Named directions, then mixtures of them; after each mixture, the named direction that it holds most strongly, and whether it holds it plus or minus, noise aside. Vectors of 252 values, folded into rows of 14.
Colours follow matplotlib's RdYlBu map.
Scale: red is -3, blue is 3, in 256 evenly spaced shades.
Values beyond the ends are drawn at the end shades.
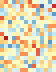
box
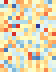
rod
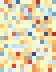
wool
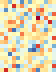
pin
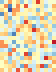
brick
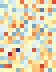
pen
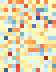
pin, minus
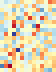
pen, plus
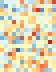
pen, plus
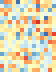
wool, plus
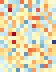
brick, minus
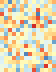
brick, minus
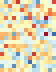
wool, minus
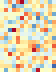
pin, minus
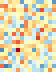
pen, minus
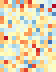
box, plus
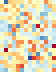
rod, minus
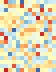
pin, plus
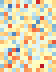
brick, plus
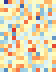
pin, minus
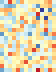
pin, minus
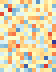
brick, minus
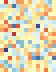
rod, plus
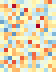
rod, minus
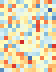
wool, plus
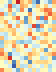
wool, minus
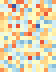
rod, plus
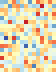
box, minus
